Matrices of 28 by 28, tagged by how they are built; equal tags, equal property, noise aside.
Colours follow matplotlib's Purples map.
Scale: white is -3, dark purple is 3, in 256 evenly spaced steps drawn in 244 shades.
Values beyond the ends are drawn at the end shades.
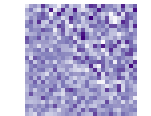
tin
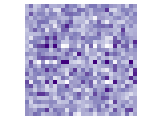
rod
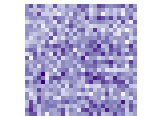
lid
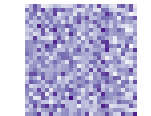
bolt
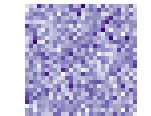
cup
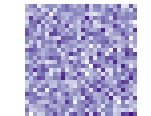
cup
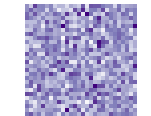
rod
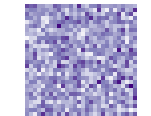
cup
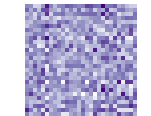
rod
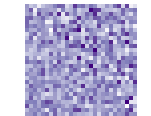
tin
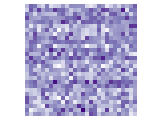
lid
